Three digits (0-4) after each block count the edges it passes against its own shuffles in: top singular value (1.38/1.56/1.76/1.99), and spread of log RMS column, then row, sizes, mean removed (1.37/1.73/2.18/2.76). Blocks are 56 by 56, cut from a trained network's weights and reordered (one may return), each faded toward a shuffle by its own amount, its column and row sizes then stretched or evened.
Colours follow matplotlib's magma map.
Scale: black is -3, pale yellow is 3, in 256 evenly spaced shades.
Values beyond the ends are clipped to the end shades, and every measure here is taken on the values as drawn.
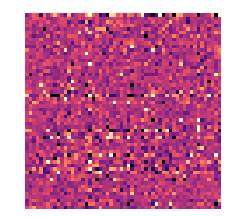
2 2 3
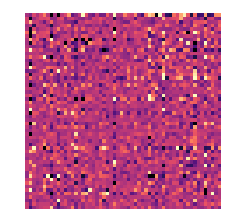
0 4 3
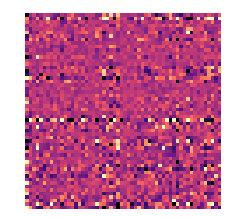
2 3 4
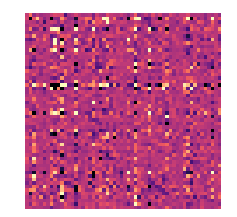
4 4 3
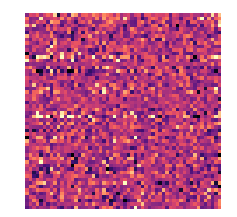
2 2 3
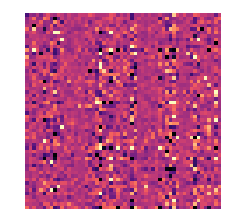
2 4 1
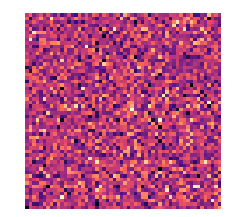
2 0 0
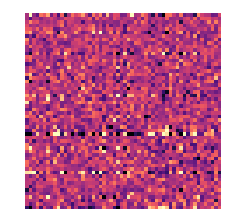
4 2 3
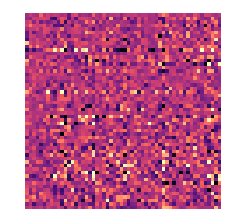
0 2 4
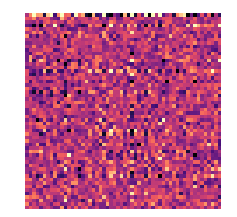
4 1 3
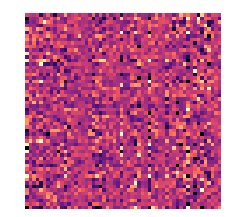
3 4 1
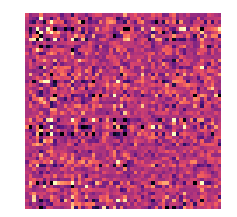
1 3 4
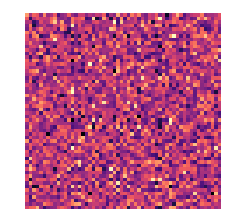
3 1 0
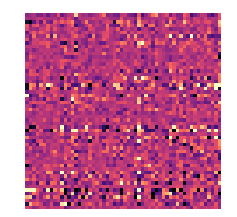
0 3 4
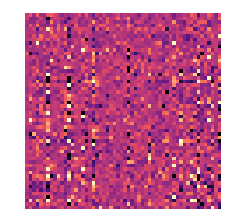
3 4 1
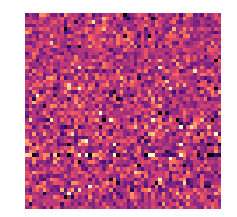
1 0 2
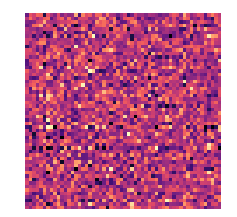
3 1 1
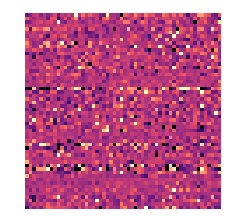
2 1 4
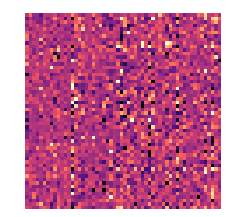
3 4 0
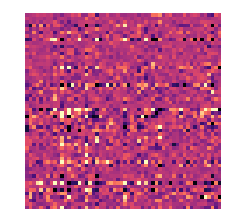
1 3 4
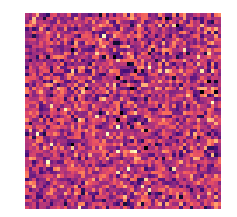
1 1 0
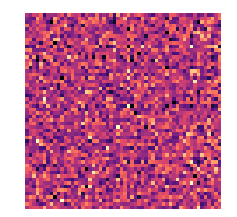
2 1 0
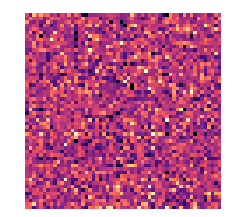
0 1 1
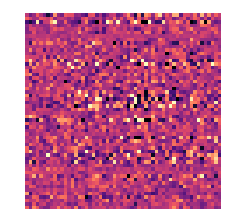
0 1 4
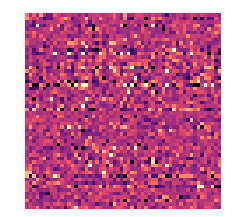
2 0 3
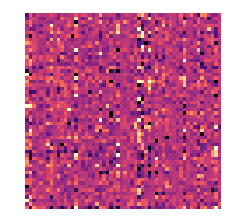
0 4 0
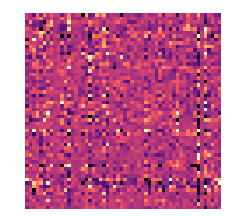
0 4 3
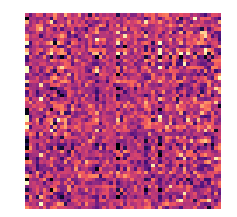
4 4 0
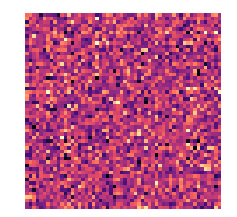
1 2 0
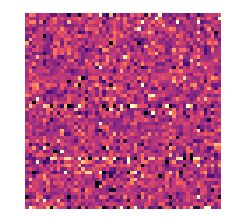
2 1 2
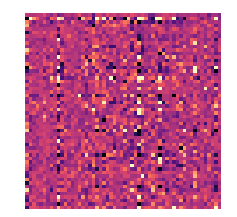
4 4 2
